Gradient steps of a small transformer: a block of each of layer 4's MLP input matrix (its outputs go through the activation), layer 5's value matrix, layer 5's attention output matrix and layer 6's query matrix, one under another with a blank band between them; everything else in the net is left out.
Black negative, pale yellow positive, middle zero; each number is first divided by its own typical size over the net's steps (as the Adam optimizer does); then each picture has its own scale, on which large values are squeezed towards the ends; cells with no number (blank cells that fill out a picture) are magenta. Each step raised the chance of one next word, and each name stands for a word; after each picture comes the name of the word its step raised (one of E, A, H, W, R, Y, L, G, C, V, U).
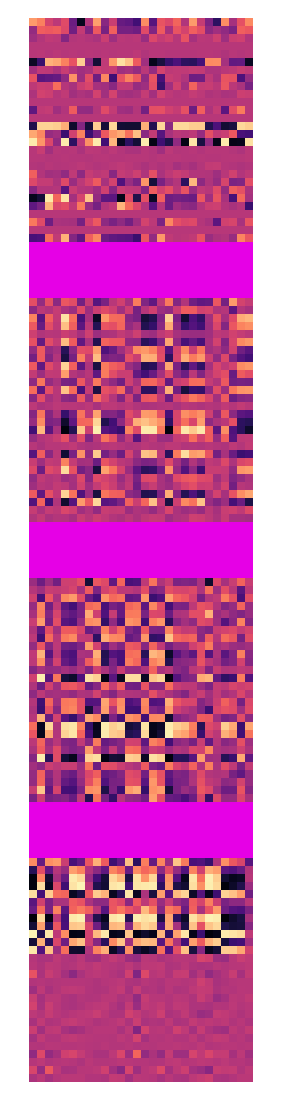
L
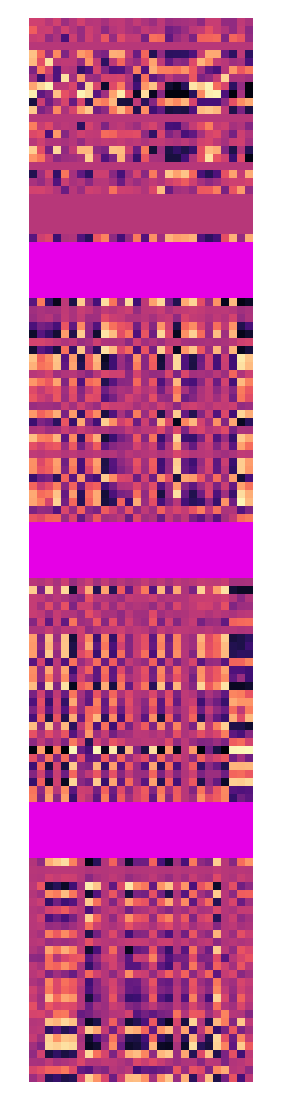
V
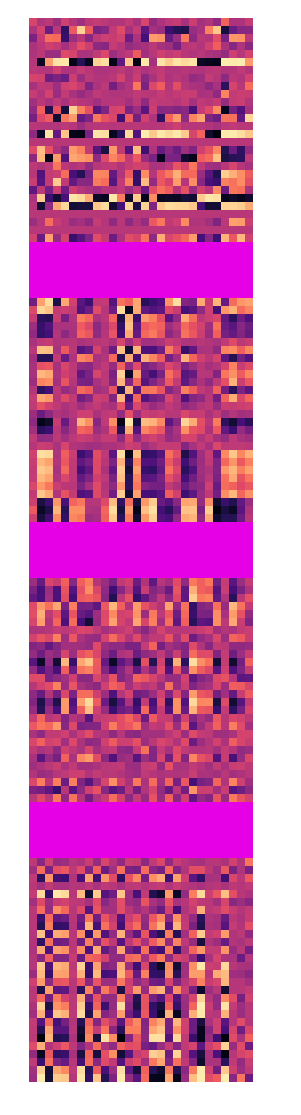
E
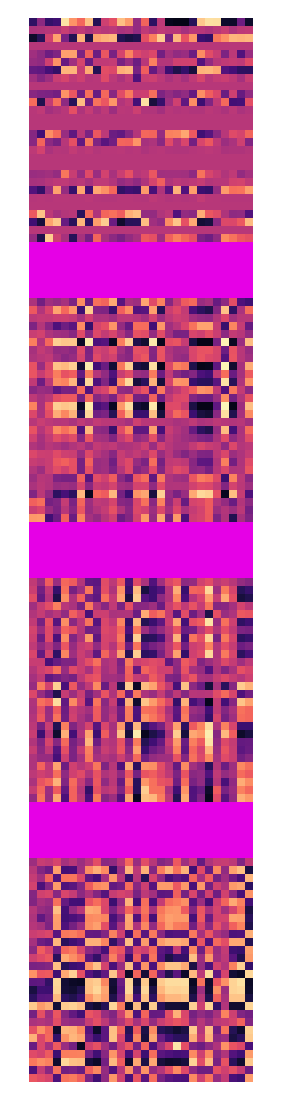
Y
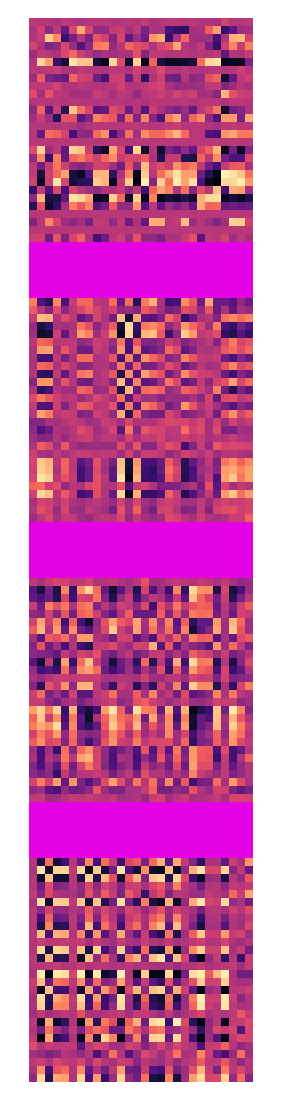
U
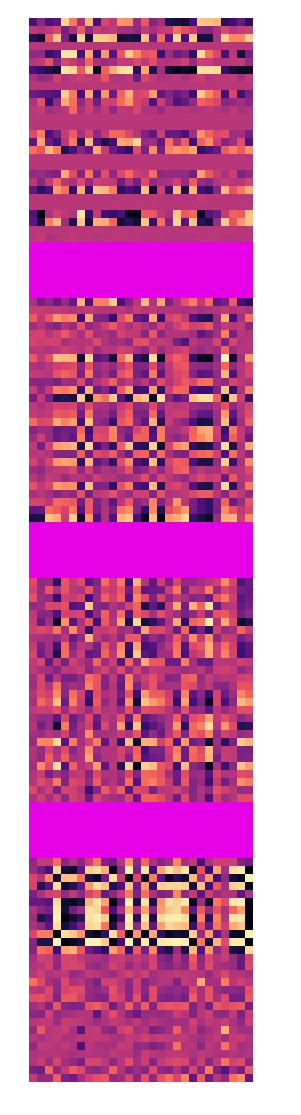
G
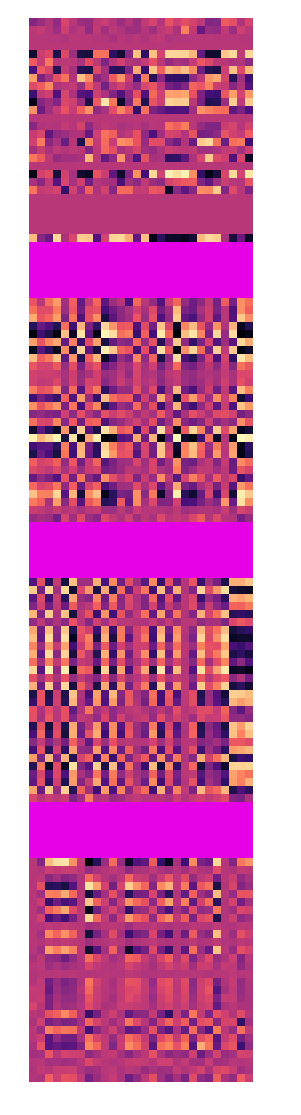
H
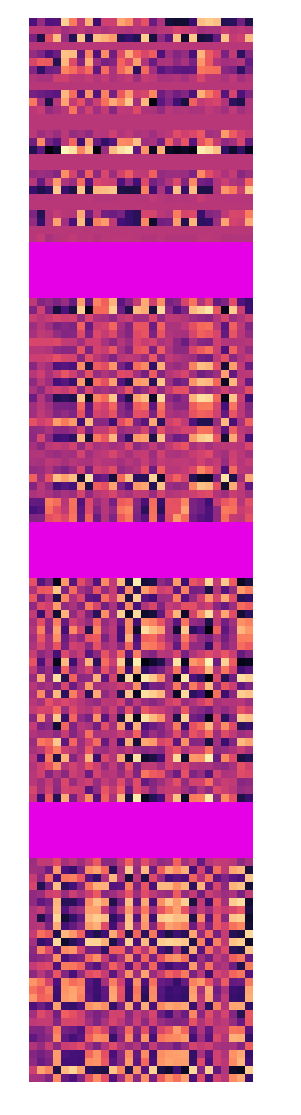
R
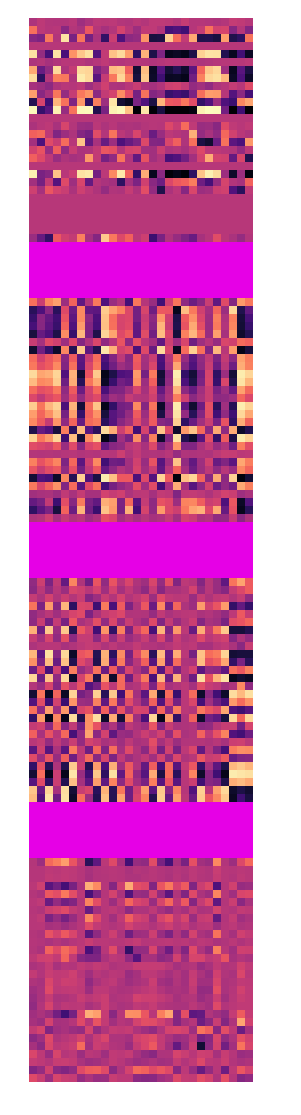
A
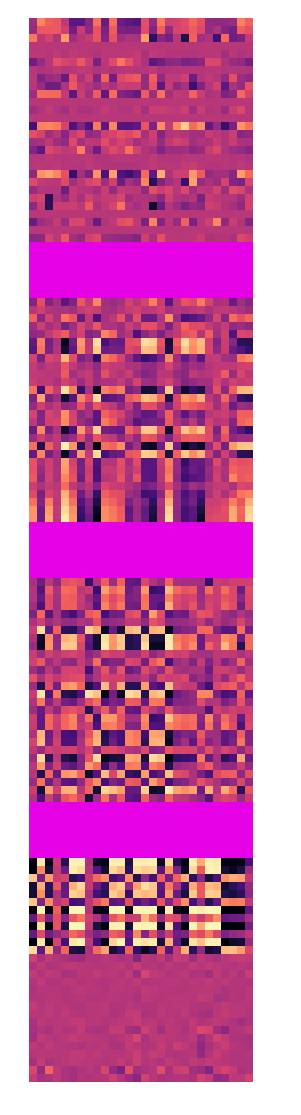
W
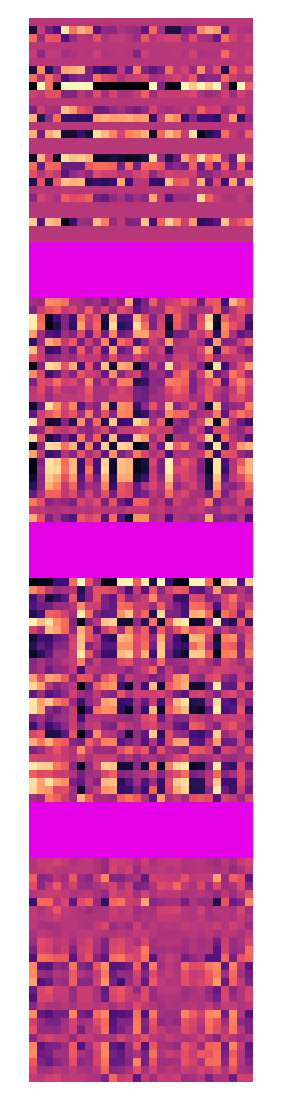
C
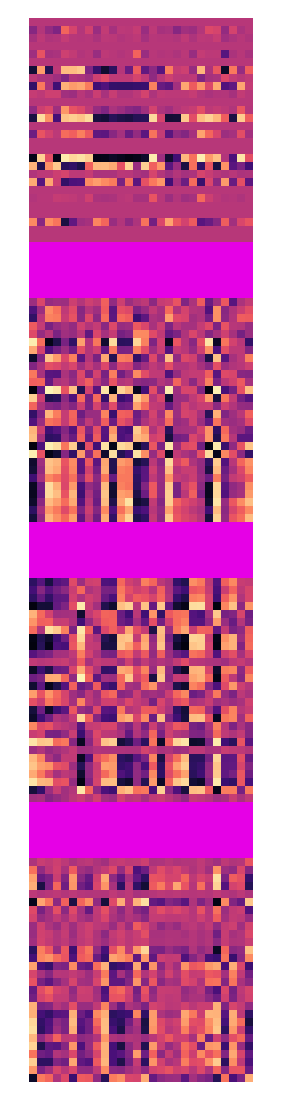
W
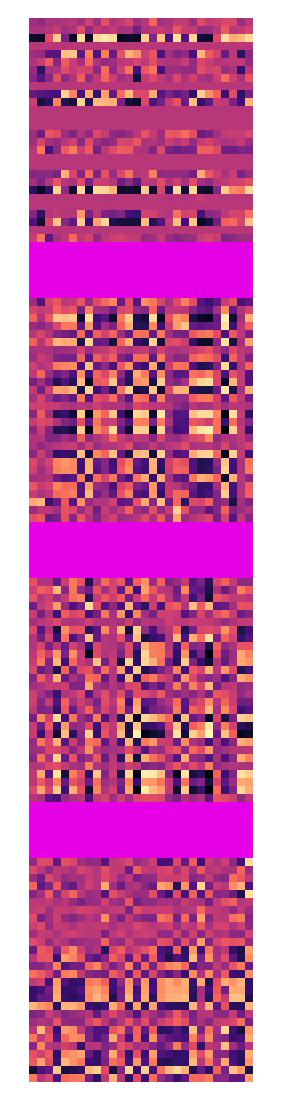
L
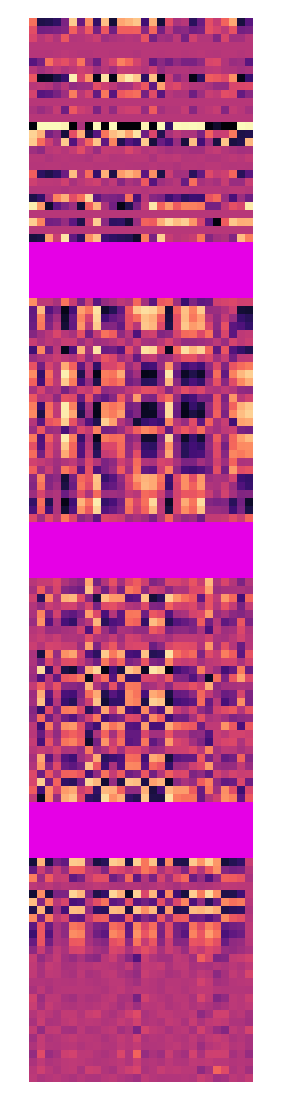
A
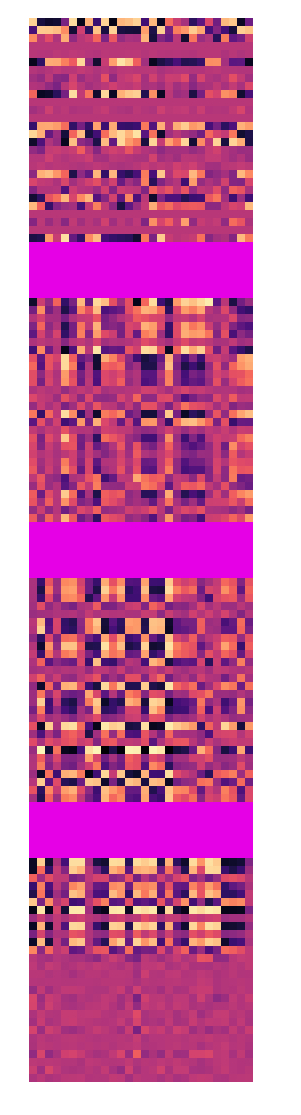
V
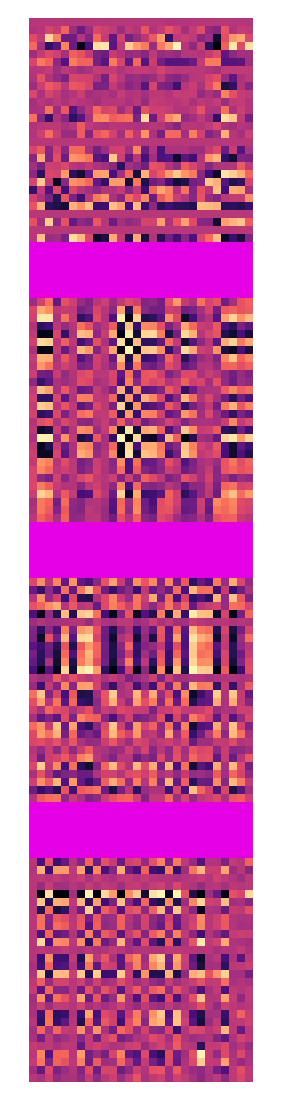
H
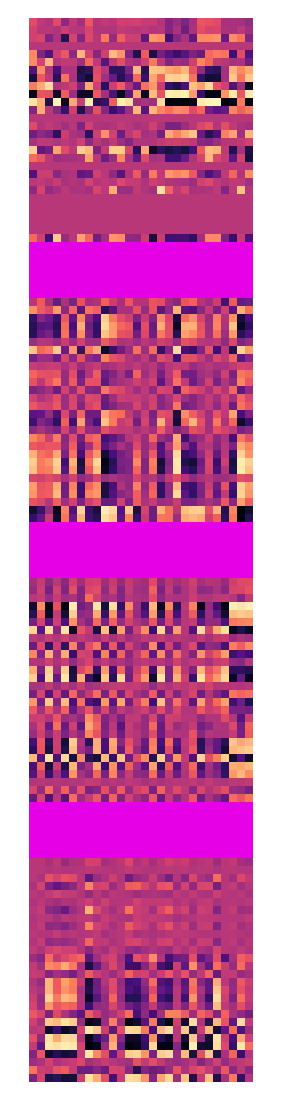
E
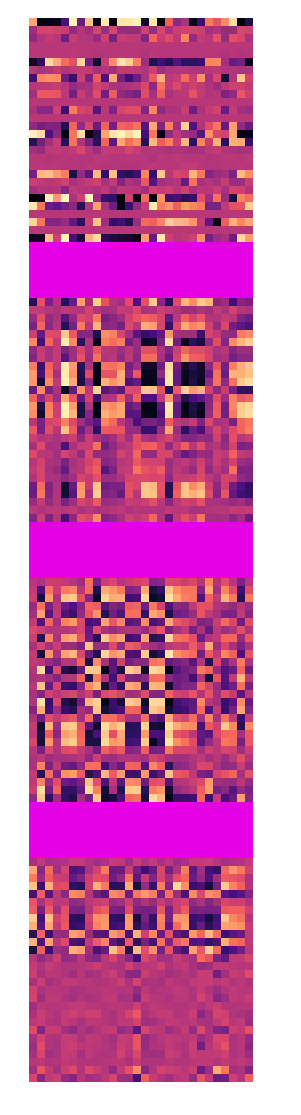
Y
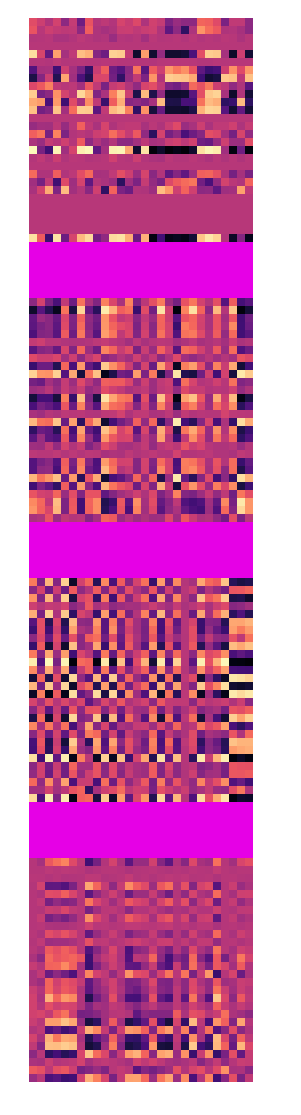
R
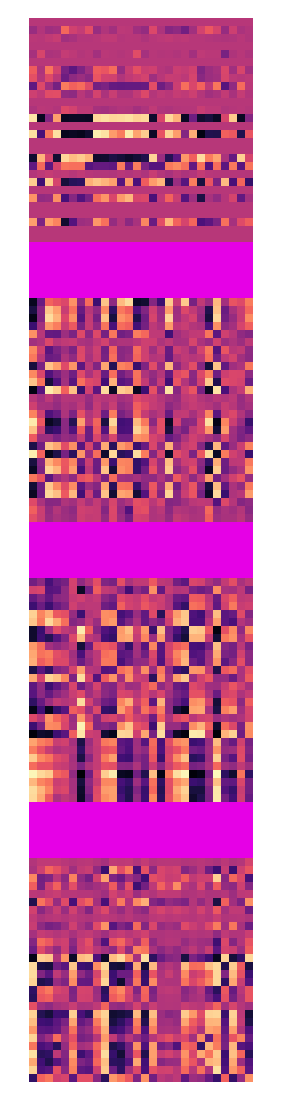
L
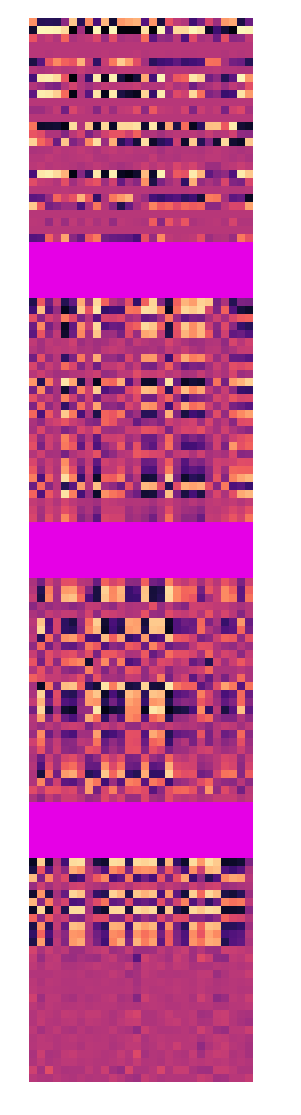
U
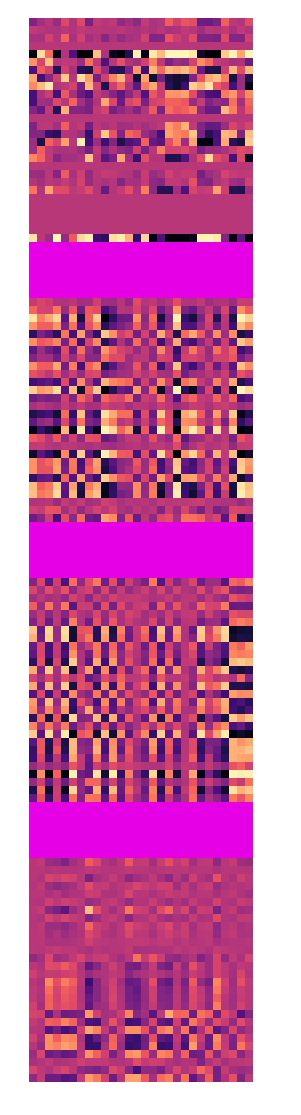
L
